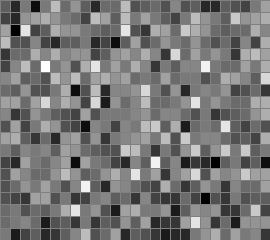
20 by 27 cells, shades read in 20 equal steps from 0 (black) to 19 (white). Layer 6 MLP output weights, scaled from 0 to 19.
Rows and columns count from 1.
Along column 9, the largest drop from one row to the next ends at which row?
17
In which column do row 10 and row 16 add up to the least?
23
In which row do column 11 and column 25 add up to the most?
15
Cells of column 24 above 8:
8
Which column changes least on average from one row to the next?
7
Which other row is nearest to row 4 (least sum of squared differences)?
10
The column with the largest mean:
20
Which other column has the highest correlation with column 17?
1
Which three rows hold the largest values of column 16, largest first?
14, 11, 3
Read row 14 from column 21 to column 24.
3 0 7 9
